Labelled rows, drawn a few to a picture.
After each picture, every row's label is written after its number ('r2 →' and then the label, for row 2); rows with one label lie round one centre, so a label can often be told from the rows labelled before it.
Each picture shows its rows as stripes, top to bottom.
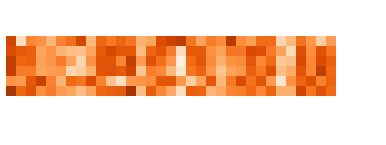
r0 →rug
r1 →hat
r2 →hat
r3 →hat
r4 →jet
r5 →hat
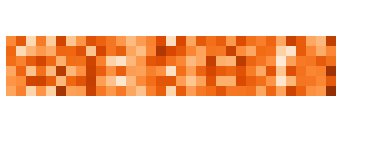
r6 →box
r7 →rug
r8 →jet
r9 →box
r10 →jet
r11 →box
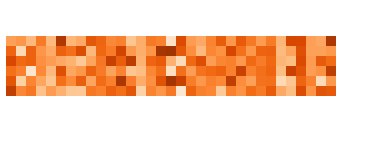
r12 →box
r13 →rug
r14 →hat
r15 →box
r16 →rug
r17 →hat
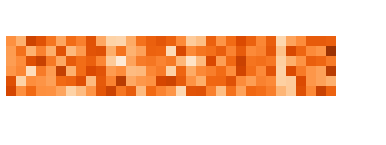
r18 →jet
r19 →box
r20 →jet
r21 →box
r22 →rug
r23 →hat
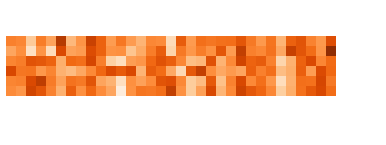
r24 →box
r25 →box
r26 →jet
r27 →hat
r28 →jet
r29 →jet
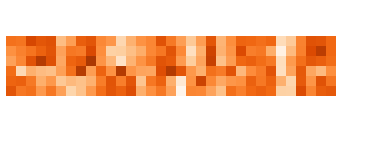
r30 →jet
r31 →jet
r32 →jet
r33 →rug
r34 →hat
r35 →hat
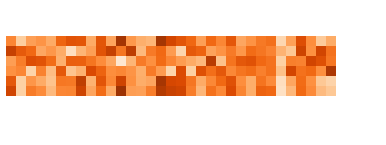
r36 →rug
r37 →hat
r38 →jet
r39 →box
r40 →rug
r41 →rug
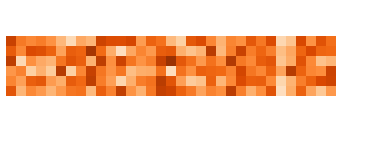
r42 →hat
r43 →jet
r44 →rug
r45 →box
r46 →jet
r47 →rug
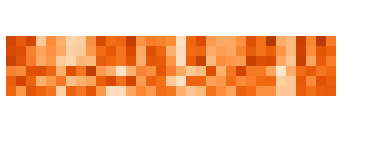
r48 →hat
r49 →hat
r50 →hat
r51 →jet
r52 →hat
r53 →jet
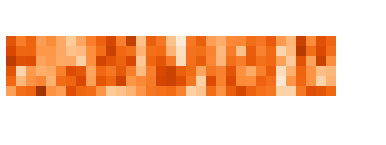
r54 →hat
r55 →hat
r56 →hat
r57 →rug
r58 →rug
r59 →jet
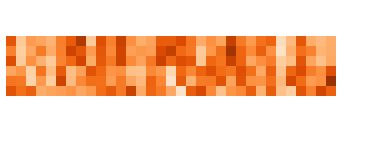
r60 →rug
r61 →rug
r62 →rug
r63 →box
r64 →box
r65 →hat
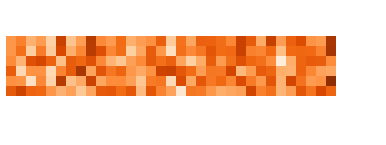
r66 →box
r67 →box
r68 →jet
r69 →rug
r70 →box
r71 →hat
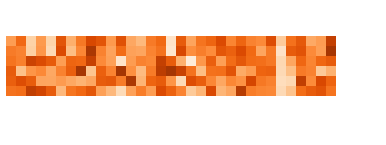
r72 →box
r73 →box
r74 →jet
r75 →rug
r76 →hat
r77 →jet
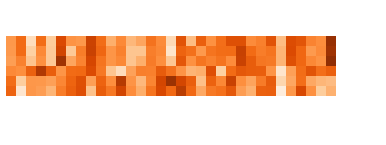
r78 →box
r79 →box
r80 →box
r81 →jet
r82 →rug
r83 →rug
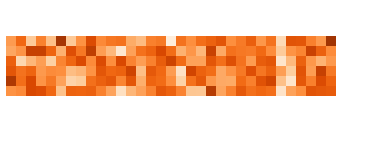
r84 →box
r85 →jet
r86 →rug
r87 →hat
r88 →hat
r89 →jet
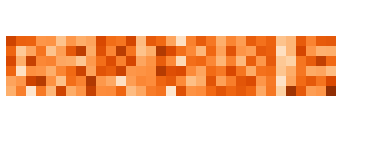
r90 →hat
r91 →rug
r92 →hat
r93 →rug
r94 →jet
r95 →box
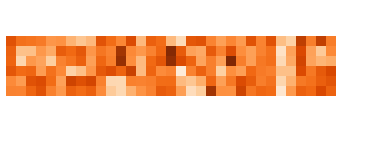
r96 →hat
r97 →rug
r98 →rug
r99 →hat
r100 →jet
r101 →jet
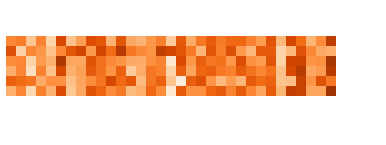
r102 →box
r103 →rug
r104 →box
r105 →box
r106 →hat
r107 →box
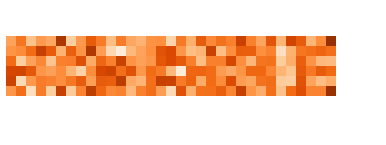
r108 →box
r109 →jet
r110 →rug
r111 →hat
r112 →rug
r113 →box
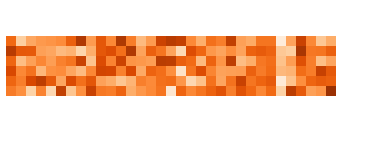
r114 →rug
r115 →hat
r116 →rug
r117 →hat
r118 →jet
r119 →box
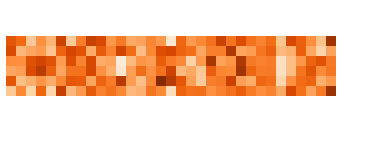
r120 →box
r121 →rug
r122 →jet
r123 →jet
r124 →rug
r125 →box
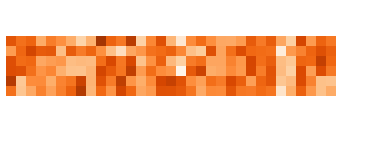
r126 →hat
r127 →jet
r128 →hat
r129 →hat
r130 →rug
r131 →rug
